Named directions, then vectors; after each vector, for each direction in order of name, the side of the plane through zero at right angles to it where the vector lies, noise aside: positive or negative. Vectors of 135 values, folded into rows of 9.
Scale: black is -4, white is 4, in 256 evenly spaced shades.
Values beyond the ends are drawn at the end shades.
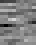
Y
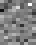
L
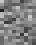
positive, negative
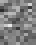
positive, negative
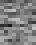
positive, positive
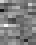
positive, negative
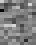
positive, negative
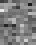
negative, positive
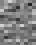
negative, negative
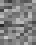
positive, positive
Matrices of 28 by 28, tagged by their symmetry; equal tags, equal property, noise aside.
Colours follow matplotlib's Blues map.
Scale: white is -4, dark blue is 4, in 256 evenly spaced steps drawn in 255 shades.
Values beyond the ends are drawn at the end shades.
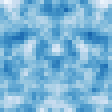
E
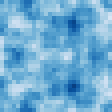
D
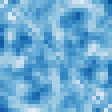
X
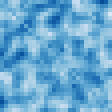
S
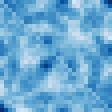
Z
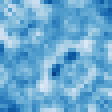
S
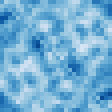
X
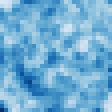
Z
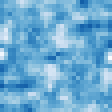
X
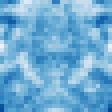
E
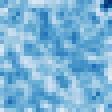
Z
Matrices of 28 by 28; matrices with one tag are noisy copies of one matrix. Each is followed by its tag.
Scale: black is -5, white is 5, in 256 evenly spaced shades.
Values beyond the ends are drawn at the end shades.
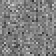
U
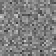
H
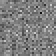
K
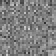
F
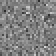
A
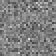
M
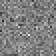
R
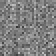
U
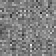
K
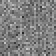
U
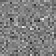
R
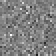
A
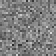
K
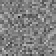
H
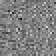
K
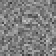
H
